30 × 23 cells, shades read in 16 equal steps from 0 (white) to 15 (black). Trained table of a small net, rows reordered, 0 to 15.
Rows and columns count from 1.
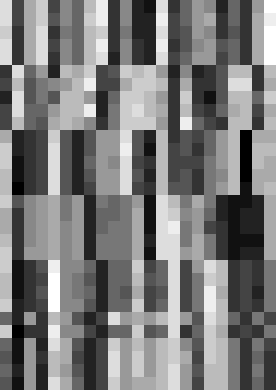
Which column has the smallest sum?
14
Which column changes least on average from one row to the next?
15
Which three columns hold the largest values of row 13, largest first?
21, 2, 7
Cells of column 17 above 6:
20
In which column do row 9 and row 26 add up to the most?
9
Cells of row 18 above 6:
14
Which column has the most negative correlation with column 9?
12
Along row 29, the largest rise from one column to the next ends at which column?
4
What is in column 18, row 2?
5
